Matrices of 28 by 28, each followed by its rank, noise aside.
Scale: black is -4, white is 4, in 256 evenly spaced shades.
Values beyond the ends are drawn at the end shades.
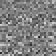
six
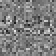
four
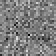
seven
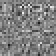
four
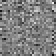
five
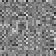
four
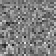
six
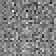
seven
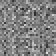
seven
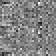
four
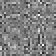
four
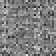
seven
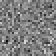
seven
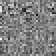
six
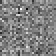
seven
